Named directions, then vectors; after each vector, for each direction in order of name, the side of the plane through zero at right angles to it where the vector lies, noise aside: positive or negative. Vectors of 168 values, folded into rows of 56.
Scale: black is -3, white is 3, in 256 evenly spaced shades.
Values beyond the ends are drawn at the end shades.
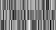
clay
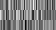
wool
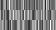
negative, positive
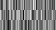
negative, positive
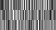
negative, positive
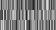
negative, negative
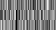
negative, negative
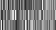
negative, negative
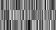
negative, positive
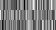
positive, positive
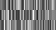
positive, negative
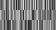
negative, positive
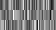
negative, positive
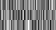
positive, negative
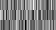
positive, positive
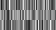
negative, positive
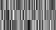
negative, positive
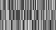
positive, negative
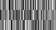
positive, negative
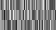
negative, positive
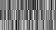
negative, negative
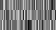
negative, positive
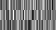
negative, positive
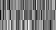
positive, negative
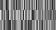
negative, positive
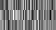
negative, positive
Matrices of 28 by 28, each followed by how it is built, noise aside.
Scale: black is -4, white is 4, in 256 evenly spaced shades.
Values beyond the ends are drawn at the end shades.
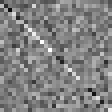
diagonal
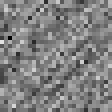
Hankel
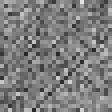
Hankel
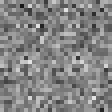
repeating columns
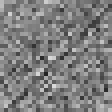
Hankel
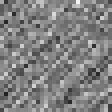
Hankel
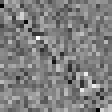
banded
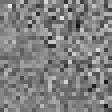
upper triangular
